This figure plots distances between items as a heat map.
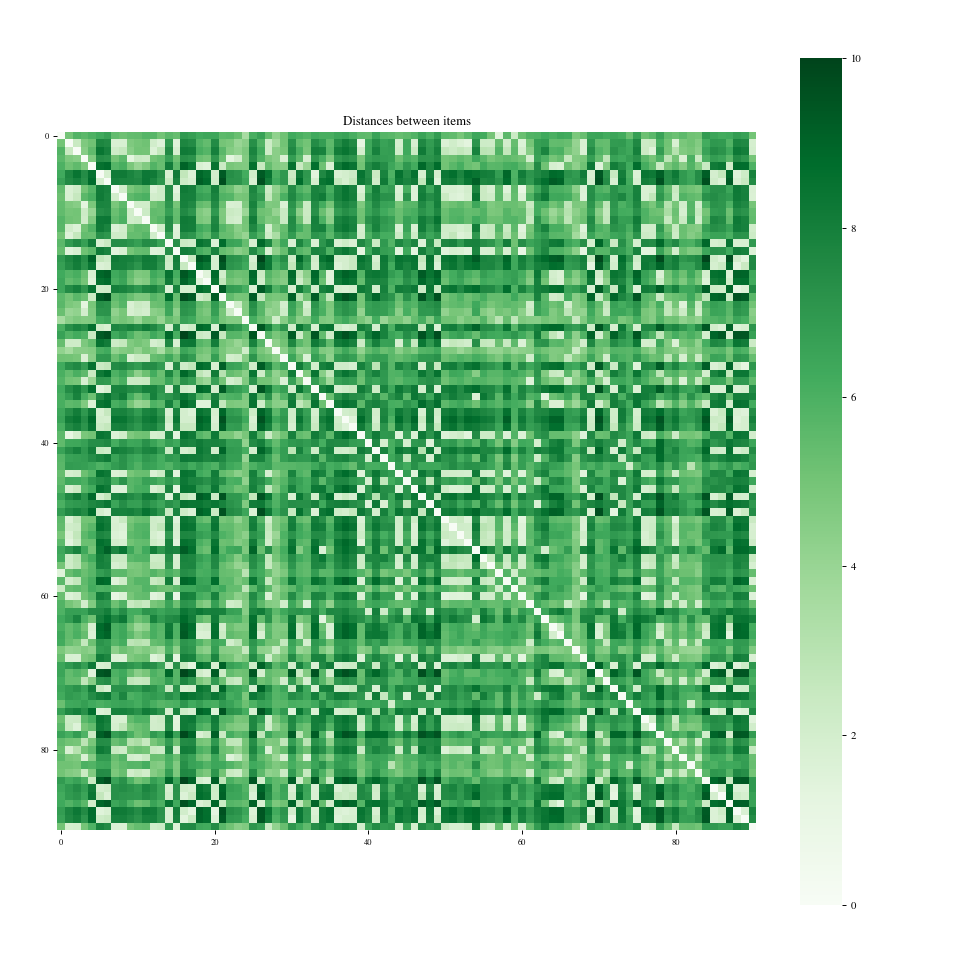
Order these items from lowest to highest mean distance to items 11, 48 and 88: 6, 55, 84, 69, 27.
69, 6, 27, 55, 84
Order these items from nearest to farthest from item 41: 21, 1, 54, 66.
66, 1, 54, 21
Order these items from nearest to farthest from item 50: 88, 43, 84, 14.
84, 43, 14, 88
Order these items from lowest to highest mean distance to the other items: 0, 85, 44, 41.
44, 0, 85, 41
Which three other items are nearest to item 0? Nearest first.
57, 59, 24
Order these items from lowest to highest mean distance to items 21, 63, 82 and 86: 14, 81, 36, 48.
81, 14, 36, 48
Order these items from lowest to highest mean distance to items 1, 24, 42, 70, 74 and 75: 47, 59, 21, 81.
59, 81, 21, 47
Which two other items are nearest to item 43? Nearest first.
74, 82
